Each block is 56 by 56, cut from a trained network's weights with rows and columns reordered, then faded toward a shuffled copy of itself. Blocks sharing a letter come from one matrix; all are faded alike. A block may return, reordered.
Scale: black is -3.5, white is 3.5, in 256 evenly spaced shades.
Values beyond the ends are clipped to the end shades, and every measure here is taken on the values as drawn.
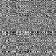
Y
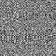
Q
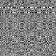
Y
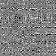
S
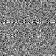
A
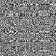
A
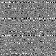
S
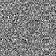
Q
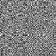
Q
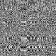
A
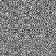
Q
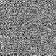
Q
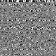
S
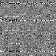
S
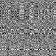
Y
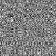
Q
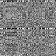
Y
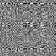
Y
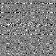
S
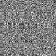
Q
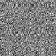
Q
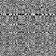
Y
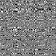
S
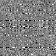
S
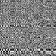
Y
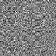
Q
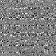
S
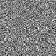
Q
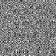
Q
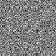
Q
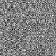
Q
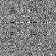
A
